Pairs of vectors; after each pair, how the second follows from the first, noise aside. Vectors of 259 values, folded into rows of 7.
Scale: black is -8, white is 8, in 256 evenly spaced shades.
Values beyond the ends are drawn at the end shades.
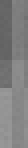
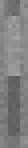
wrapped around.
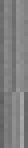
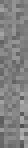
sign-scrambled.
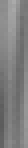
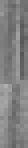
wrapped around.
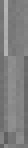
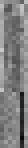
reversed, negated, scaled up.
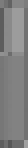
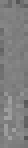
reversed, partly zeroed.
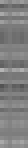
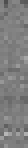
wrapped around, partly zeroed.
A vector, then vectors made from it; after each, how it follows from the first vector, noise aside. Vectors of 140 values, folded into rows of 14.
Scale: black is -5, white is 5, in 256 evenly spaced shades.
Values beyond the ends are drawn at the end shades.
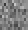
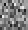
scaled up.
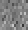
reversed, partly zeroed.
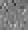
negated, partly zeroed.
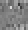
wrapped around, negated, partly zeroed.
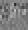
negated, partly zeroed.
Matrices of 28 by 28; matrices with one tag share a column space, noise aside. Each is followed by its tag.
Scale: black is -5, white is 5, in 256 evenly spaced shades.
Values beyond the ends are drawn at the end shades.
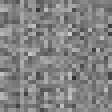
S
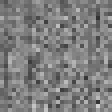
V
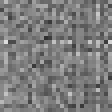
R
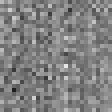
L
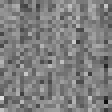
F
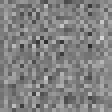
R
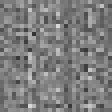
S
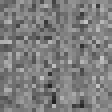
R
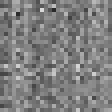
L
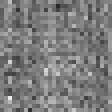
F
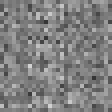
R
